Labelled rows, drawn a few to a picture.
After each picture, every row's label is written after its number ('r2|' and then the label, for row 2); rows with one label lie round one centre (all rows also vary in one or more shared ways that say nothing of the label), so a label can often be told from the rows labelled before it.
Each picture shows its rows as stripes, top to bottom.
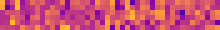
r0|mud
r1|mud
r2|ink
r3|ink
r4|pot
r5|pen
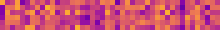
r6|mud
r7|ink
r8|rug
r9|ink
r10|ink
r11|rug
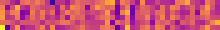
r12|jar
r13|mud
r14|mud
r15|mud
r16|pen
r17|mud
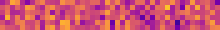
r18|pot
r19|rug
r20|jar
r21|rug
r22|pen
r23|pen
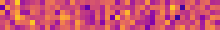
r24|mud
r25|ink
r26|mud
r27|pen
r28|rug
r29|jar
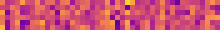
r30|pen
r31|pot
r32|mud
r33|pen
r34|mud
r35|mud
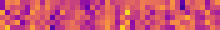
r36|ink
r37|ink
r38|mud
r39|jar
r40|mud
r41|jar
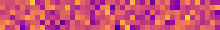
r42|rug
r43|pen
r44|pot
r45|rug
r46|jar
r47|mud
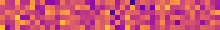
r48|mud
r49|rug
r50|pen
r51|mud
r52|pen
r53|mud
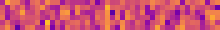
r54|ink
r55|pot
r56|pen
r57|pen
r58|jar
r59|jar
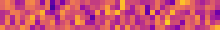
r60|jar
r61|jar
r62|pot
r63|rug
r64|rug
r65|pen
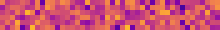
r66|pen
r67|ink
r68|rug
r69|pot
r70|ink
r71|mud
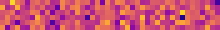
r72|pot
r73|mud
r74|jar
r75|ink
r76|jar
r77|mud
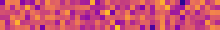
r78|ink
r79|rug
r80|pen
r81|ink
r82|mud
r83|pen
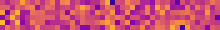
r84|pen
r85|rug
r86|mud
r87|pot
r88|mud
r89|ink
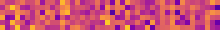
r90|pen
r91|pot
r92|pen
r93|mud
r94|pot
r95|mud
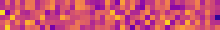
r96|rug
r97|rug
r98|mud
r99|pot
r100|rug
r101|jar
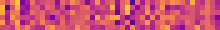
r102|mud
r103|mud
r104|mud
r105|pot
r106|mud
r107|rug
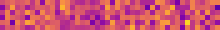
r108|pen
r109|pot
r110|rug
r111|ink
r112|rug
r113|ink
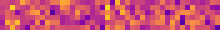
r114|pen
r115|pot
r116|jar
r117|ink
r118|ink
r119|pot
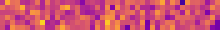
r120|ink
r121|pen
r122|ink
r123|jar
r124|pot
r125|pot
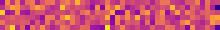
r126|rug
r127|pot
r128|mud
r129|pen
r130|pen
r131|pot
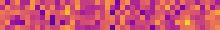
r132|mud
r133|rug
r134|pen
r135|jar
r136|jar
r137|pen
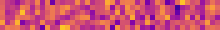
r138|jar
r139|pen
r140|pen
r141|rug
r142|mud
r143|pen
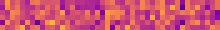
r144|ink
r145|ink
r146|pot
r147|pot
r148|rug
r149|pen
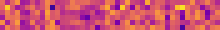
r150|mud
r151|jar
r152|ink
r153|ink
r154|mud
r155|ink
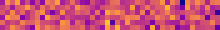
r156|ink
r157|rug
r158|pot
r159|ink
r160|pen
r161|pot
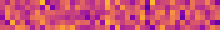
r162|pot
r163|jar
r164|ink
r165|ink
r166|pot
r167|pen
